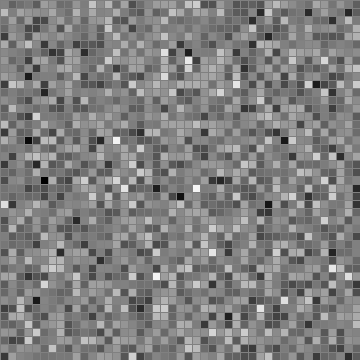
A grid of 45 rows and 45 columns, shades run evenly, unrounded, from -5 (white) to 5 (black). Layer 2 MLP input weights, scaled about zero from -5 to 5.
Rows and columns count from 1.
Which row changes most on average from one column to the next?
23
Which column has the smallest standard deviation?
3
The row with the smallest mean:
16
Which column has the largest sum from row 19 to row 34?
45
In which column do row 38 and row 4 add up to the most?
5
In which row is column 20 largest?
24
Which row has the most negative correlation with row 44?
21
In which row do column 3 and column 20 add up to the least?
39
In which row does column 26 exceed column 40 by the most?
20
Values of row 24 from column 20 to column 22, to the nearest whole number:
4 1 0
